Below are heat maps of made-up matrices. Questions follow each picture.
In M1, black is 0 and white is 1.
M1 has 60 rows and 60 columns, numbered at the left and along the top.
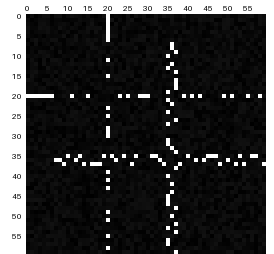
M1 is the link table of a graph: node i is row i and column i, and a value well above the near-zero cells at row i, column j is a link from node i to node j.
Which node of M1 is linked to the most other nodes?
node 20
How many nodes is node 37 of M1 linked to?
12
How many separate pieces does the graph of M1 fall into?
4
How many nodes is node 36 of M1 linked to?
8
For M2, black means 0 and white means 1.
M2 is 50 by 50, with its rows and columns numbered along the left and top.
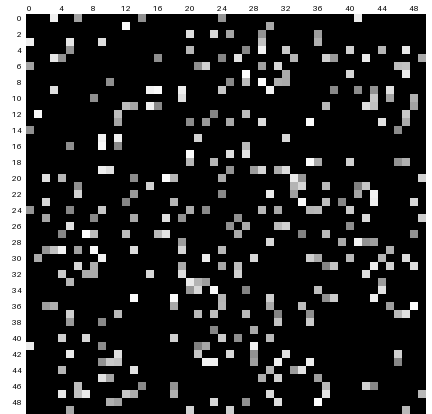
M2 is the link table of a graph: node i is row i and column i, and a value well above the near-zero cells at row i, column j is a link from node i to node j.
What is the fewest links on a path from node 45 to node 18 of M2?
2
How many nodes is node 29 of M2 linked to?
9
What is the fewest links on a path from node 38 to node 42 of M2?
2
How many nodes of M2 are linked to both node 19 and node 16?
1
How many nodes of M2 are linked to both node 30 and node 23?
0
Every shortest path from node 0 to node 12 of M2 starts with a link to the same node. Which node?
node 6
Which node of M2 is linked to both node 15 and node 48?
node 11
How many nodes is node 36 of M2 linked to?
8
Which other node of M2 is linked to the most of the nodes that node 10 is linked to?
node 31
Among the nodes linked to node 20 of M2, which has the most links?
node 24
